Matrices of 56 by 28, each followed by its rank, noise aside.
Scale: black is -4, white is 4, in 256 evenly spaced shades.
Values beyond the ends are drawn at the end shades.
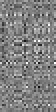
three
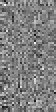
eight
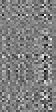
three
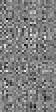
six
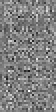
eight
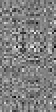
four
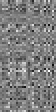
three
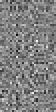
six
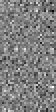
eight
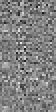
eight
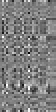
three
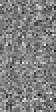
eight
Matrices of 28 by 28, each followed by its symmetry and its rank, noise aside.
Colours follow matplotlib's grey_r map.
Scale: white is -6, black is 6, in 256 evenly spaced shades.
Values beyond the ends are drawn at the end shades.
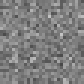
no symmetry, rank six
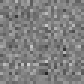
no symmetry, rank five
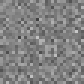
symmetric, rank six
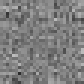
no symmetry, rank five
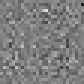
no symmetry, rank six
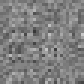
no symmetry, rank five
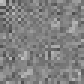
symmetric, rank six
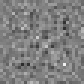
symmetric, rank five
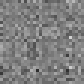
antisymmetric, rank four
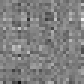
antisymmetric, rank four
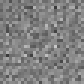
symmetric, rank six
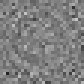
symmetric, rank five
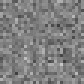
antisymmetric, rank six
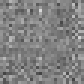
no symmetry, rank five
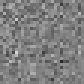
no symmetry, rank six
